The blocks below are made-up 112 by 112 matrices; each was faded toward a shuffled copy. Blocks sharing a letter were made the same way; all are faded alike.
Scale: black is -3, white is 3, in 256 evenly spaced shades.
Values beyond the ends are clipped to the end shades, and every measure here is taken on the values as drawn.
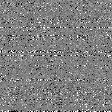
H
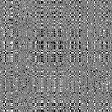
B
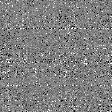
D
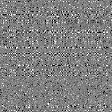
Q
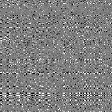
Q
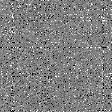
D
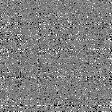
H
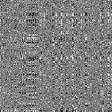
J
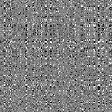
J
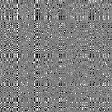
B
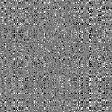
J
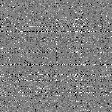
H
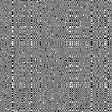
B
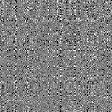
J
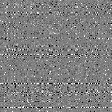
Q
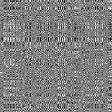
B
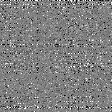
H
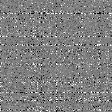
H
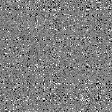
D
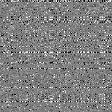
Q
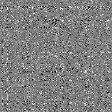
D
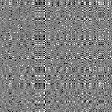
B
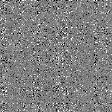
D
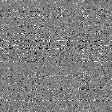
H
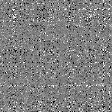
D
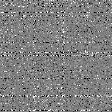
H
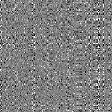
J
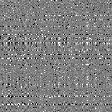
Q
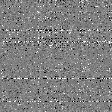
H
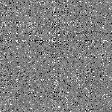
D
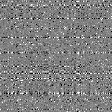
Q
